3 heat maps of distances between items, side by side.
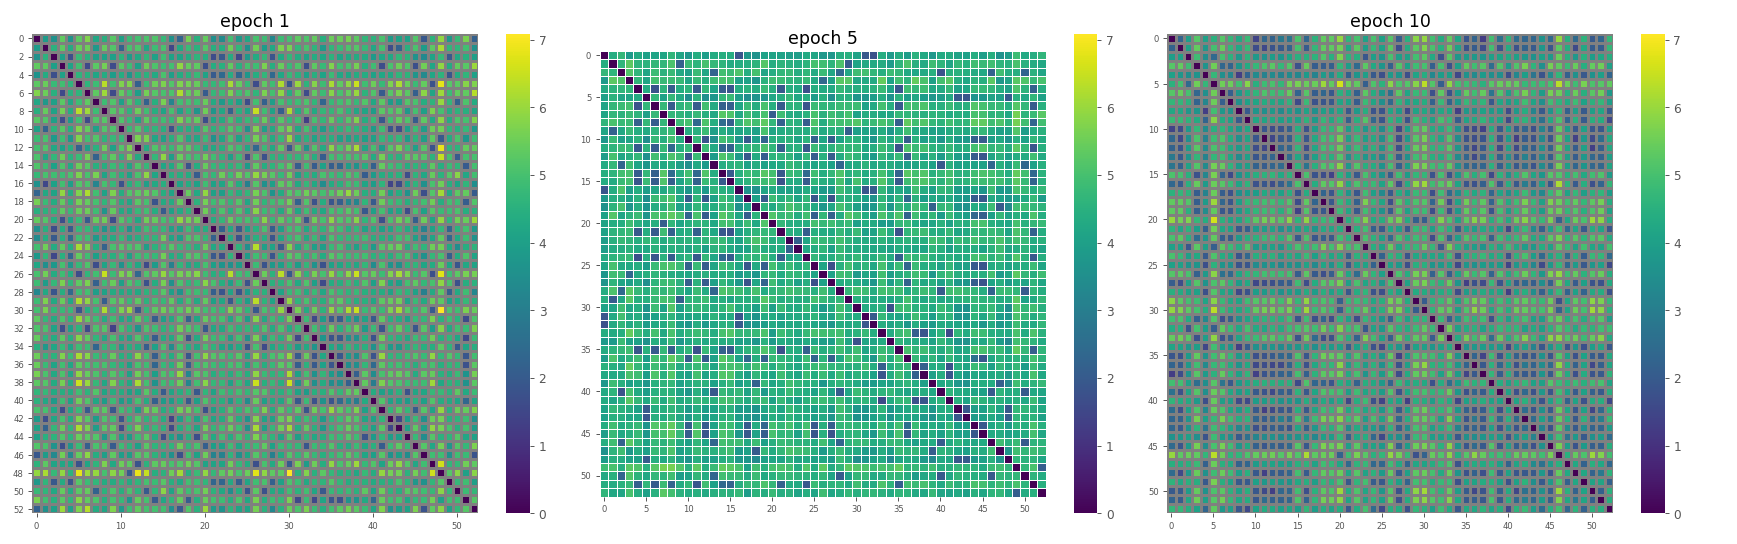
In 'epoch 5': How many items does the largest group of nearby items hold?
10
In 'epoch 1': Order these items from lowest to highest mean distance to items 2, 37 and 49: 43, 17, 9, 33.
33, 9, 17, 43
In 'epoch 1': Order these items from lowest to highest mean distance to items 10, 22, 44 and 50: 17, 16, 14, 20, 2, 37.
16, 2, 17, 14, 37, 20
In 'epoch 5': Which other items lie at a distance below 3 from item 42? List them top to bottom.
5, 43, 48
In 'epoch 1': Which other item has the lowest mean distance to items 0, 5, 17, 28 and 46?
52
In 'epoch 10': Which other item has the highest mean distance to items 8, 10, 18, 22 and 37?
46
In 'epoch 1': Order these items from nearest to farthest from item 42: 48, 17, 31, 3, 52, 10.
10, 52, 17, 31, 3, 48
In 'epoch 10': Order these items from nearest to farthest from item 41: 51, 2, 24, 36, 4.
36, 51, 4, 2, 24
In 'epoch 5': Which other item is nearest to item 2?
40
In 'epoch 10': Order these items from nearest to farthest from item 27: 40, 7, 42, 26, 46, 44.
42, 44, 40, 7, 26, 46
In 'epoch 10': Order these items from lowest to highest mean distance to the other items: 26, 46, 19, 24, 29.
24, 19, 26, 29, 46
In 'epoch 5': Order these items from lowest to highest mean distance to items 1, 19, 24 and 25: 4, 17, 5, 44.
17, 44, 4, 5
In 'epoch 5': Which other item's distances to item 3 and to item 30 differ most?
34
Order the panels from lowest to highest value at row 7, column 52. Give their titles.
epoch 10, epoch 1, epoch 5
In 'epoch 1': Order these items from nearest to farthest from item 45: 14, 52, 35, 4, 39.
4, 39, 14, 35, 52
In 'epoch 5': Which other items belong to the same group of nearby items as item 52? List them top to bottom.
49
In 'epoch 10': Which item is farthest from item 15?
5
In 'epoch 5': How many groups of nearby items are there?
13
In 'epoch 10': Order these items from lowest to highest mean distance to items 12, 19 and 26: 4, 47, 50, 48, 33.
33, 4, 50, 48, 47
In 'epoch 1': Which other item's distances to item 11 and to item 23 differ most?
48
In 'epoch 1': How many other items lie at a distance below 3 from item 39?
3
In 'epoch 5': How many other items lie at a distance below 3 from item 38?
3
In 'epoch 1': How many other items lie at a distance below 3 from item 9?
6
